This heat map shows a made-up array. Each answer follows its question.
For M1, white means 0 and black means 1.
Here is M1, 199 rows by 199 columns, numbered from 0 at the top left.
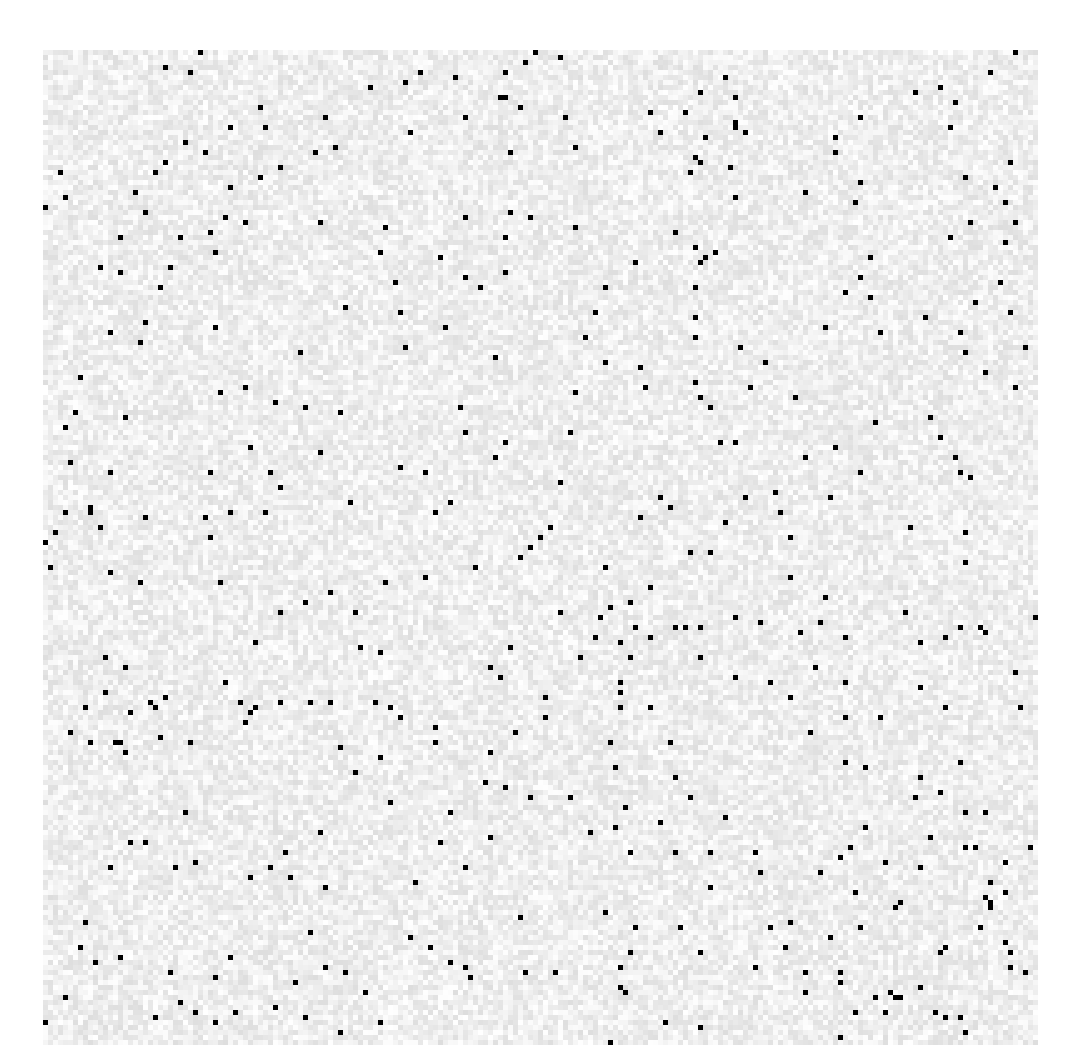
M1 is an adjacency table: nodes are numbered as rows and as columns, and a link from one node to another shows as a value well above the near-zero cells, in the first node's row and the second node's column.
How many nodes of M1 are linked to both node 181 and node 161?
0
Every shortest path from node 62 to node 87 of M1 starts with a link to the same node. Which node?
node 112
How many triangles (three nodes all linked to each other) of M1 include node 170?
1
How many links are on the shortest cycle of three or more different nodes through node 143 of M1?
4
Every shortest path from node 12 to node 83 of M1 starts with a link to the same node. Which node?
node 121
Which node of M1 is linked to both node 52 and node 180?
node 193
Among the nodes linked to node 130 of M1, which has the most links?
node 47
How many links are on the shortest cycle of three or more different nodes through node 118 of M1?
4
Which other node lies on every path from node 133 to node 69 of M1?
node 131
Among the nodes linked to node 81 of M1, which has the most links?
node 152
